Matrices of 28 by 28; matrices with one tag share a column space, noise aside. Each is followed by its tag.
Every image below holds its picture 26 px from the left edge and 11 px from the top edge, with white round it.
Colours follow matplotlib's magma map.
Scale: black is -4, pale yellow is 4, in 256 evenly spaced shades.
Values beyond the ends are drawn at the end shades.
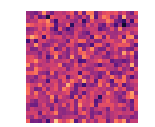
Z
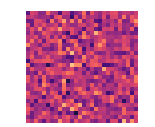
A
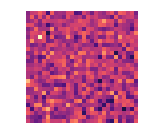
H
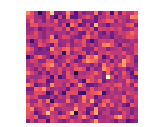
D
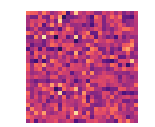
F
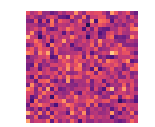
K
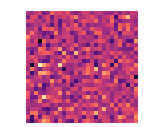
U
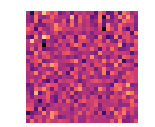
F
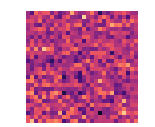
D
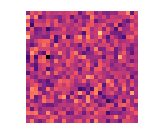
K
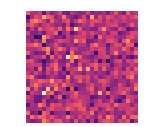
K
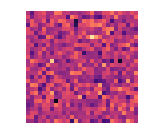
Z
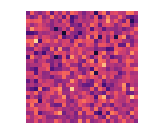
K
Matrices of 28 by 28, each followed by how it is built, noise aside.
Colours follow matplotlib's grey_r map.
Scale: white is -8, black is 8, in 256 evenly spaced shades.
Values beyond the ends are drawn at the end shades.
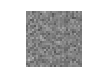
repeating rows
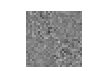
block diagonal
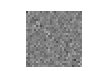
diagonal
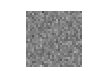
repeating rows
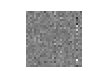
uneven columns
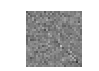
diagonal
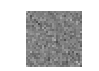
diagonal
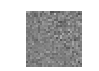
upper triangular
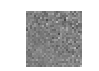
upper triangular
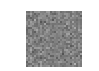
repeating rows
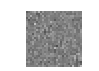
block diagonal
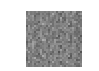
repeating rows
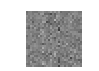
uneven columns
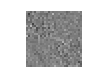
block diagonal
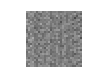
repeating rows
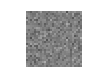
repeating rows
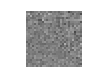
upper triangular
